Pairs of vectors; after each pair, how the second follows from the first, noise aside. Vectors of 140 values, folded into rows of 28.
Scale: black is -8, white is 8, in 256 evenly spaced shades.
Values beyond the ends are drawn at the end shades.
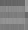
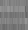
wrapped around, negated, shrunk.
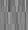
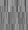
negated.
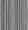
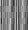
wrapped around, scaled up.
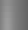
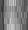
wrapped around, scaled up.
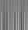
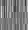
wrapped around, scaled up.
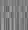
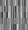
wrapped around, scaled up.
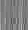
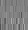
negated, partly zeroed.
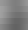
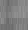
wrapped around, negated, shrunk.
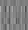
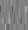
negated, partly zeroed.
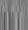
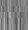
negated.
